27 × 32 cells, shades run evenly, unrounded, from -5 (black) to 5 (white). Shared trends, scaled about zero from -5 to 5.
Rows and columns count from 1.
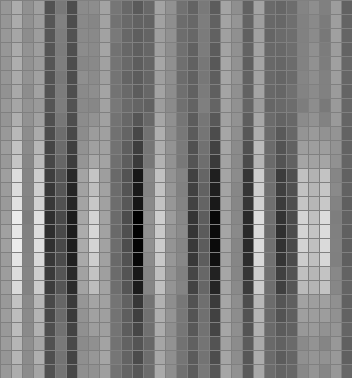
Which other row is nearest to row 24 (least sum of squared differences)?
10
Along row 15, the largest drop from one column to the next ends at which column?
5
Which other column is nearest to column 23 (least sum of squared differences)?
26
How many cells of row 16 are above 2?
8
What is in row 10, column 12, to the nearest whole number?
-1
